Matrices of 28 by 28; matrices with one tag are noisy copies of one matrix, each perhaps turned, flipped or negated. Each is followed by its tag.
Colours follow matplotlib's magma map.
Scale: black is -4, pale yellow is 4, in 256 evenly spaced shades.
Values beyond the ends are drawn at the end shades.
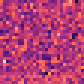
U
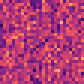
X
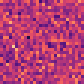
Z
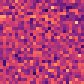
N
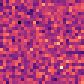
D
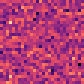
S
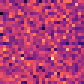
U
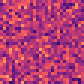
S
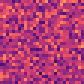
S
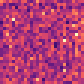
U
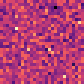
Z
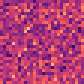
U
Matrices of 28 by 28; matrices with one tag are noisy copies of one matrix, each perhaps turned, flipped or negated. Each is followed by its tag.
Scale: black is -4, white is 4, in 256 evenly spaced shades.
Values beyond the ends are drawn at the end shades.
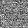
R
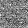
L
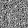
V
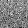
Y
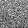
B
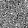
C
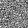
C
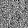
V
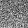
B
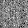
L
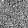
C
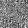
C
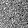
B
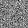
V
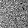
B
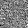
C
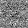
L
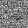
V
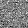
R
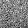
Y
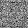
R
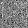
R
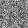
L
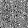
L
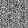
V
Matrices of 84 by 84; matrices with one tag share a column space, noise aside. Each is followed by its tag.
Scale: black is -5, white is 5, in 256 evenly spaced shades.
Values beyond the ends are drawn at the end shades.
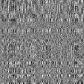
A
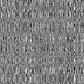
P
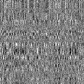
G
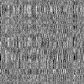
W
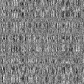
P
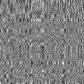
A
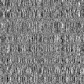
P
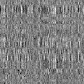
W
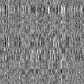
W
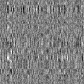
W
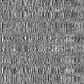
P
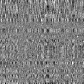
A
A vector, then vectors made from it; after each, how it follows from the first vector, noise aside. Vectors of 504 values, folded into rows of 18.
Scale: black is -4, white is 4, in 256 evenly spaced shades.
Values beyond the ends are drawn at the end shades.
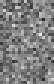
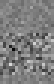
reversed, negated, partly zeroed.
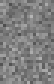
reversed, shrunk.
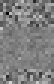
wrapped around, negated, partly zeroed.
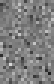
reversed, negated, partly zeroed.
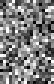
wrapped around, scaled up.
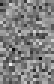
reversed, negated.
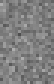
reversed, shrunk.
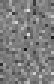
wrapped around, negated, partly zeroed.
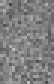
reversed, shrunk.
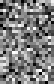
wrapped around, negated, scaled up.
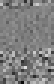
wrapped around, negated, partly zeroed.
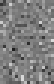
reversed, negated, partly zeroed.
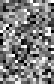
wrapped around, negated, scaled up.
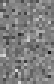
wrapped around, partly zeroed.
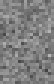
wrapped around, negated, shrunk.
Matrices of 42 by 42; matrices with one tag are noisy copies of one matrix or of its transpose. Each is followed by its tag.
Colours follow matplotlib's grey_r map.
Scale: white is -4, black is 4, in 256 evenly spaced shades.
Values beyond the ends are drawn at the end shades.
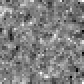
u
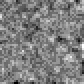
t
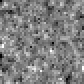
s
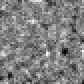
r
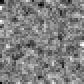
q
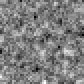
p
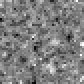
p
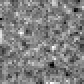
r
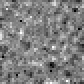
r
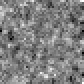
u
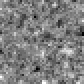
p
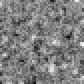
p
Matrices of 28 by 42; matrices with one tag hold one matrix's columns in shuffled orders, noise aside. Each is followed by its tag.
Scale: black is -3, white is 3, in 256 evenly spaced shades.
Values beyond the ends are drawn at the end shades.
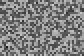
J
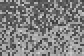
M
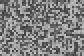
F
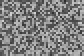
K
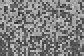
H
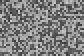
J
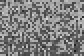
H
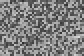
K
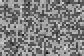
F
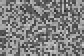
F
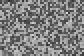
K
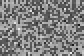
F
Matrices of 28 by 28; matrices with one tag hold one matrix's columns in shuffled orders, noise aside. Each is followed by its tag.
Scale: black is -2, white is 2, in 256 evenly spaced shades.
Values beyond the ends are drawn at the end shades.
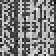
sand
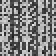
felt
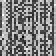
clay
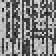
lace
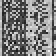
clay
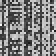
clay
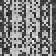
sand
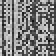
clay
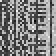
clay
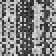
sand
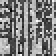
lace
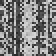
sand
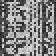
sand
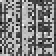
sand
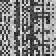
clay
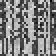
lace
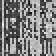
lace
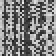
clay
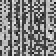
clay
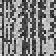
lace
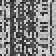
sand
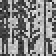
lace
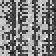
clay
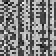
clay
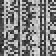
clay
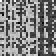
sand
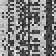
clay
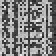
sand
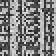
felt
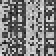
sand
